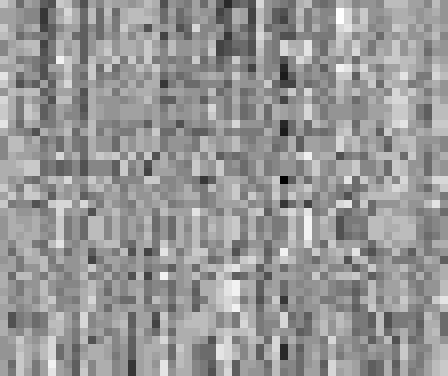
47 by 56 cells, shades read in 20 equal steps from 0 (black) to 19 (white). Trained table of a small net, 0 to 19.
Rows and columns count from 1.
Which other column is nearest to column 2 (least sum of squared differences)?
52
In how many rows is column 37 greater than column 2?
17
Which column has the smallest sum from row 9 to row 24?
36
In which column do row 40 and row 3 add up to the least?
6
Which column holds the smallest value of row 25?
44
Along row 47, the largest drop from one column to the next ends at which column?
30
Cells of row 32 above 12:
14
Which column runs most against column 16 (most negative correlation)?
49
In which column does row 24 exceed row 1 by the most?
29
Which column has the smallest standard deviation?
18
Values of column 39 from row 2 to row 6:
9 9 9 10 17
